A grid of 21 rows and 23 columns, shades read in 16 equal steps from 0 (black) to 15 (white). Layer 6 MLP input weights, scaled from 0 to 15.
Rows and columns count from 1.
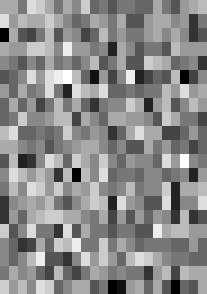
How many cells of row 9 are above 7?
15
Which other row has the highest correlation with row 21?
1
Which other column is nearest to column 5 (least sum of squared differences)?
10
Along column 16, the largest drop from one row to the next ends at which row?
11
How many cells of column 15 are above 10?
4
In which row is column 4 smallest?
12
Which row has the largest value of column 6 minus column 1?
3
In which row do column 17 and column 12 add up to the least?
8
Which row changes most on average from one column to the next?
6
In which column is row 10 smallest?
13
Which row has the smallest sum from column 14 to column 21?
21
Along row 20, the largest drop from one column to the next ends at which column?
20
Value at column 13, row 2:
7
